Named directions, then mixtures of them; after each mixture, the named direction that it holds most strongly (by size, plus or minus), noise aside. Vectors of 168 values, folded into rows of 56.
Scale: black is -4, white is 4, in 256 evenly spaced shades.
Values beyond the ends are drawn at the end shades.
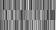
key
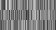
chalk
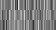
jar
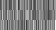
chalk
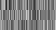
chalk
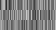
chalk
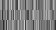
jar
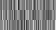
jar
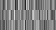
jar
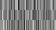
jar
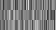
key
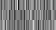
jar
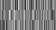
jar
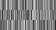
chalk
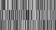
chalk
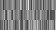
key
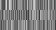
chalk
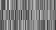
chalk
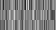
key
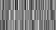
jar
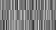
jar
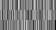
jar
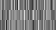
jar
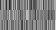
chalk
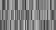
chalk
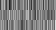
chalk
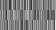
key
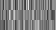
key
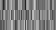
chalk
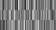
jar
